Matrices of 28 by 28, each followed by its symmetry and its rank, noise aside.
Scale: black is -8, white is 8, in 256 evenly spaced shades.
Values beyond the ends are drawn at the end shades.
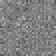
symmetric, rank three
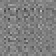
no symmetry, rank three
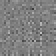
antisymmetric, rank four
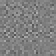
no symmetry, rank three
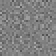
antisymmetric, rank four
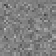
no symmetry, rank five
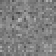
symmetric, rank five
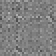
antisymmetric, rank four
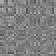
symmetric, rank three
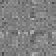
symmetric, rank three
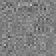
no symmetry, rank five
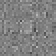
no symmetry, rank four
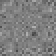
symmetric, rank three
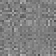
no symmetry, rank three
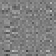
no symmetry, rank three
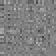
antisymmetric, rank four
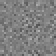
no symmetry, rank four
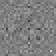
symmetric, rank five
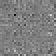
symmetric, rank three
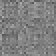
antisymmetric, rank four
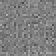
antisymmetric, rank four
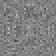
no symmetry, rank five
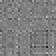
symmetric, rank three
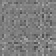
symmetric, rank three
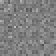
symmetric, rank four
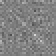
symmetric, rank four
